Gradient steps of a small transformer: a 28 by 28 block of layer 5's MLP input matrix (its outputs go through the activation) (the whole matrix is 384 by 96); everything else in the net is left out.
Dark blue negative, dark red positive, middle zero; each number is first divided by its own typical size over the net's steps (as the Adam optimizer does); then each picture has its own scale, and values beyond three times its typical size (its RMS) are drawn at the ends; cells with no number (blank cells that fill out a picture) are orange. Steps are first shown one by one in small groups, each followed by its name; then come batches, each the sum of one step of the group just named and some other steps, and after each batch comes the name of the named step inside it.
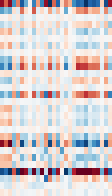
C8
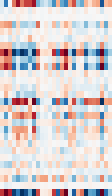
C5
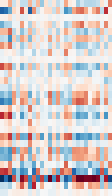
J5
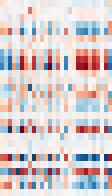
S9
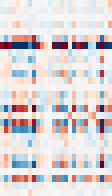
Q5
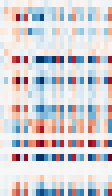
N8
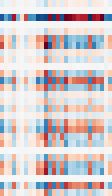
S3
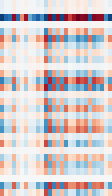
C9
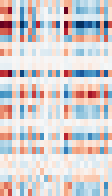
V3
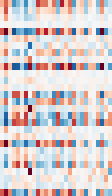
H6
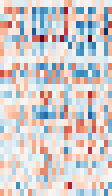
V3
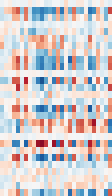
N8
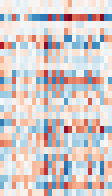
S3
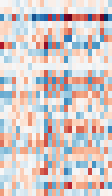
S3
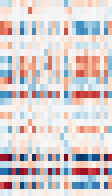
S9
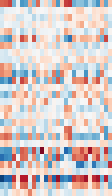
J5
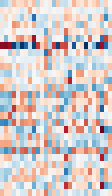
Q5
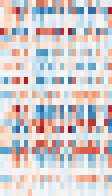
N8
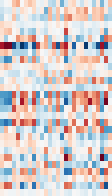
Q5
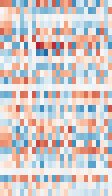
V3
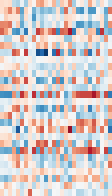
V3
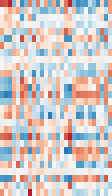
V3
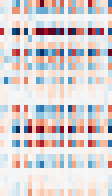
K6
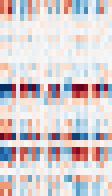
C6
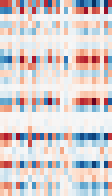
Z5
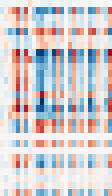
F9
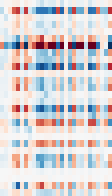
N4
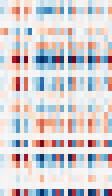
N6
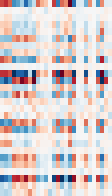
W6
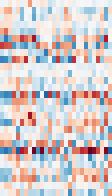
N6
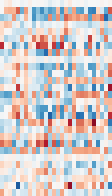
N4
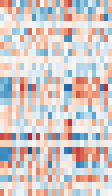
C6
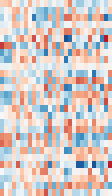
Z5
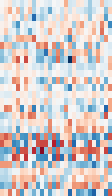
N6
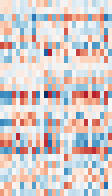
Z5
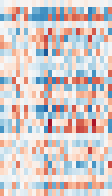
F9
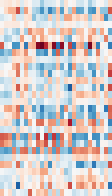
N4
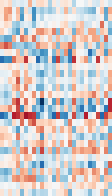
F9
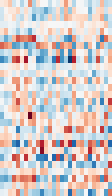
N6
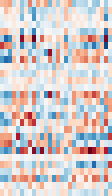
Z5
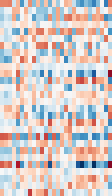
Z5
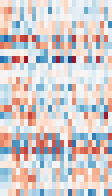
N6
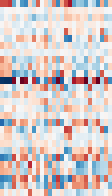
W6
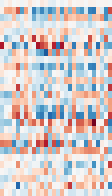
N4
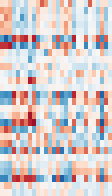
W6
